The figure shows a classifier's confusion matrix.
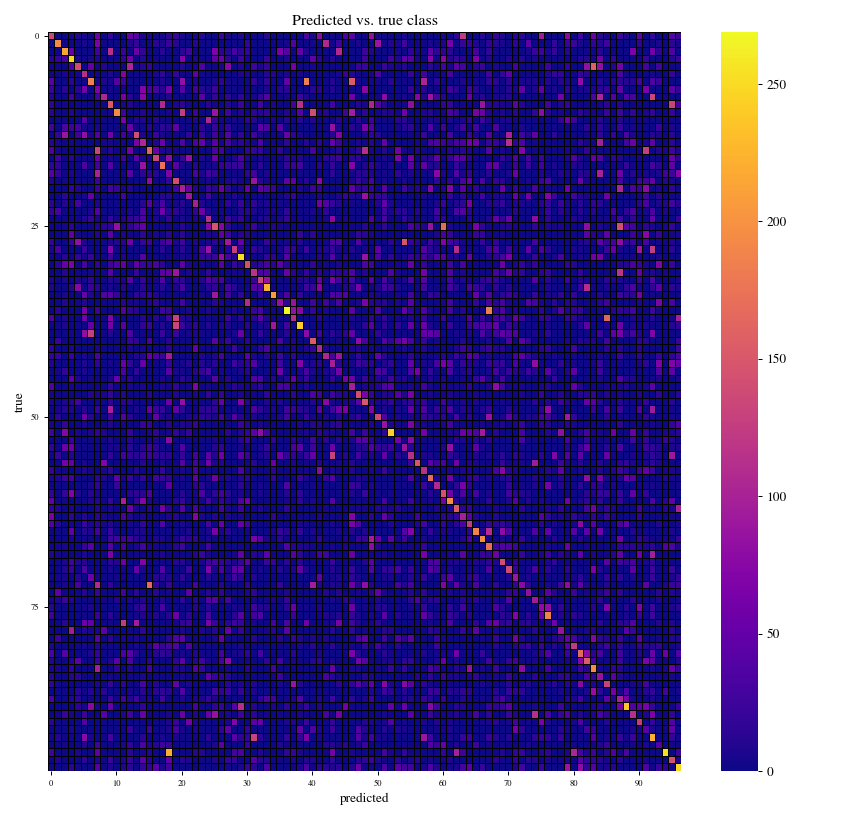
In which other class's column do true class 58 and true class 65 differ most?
67
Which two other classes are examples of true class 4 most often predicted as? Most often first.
83, 12
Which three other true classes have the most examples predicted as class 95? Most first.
9, 55, 43
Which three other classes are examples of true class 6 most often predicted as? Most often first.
39, 46, 57
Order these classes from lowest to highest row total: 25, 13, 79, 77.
79, 77, 13, 25
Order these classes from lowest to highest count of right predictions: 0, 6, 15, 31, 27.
27, 31, 0, 15, 6
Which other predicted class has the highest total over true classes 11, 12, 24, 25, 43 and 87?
60
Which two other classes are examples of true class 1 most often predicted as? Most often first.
42, 50
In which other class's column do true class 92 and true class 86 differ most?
31
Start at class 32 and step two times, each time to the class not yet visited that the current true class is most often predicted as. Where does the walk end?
82
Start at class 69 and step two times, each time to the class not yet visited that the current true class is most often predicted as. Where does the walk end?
70
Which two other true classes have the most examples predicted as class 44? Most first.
2, 42
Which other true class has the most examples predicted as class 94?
81
